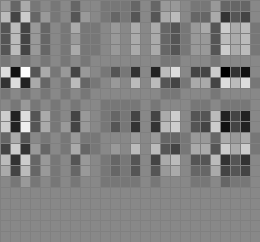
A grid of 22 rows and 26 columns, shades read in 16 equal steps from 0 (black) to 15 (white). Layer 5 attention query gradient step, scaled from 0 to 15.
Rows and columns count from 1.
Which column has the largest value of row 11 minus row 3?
3
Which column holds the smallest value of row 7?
23
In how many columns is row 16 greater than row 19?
7
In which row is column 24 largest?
8
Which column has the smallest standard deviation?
15
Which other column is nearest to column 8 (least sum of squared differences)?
24
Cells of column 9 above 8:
6
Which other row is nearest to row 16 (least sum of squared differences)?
2
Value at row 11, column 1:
12
